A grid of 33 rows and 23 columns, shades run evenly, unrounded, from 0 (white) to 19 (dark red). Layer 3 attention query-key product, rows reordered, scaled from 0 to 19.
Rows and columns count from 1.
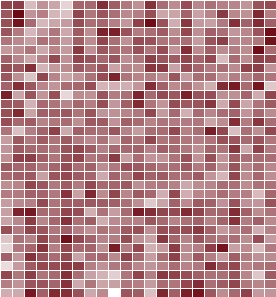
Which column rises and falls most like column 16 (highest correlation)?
14
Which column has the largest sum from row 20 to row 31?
6
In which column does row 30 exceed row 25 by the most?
18
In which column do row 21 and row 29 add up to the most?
3
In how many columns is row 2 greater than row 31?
8
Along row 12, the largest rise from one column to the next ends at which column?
20
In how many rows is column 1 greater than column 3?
13
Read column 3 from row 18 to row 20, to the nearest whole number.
15 12 13
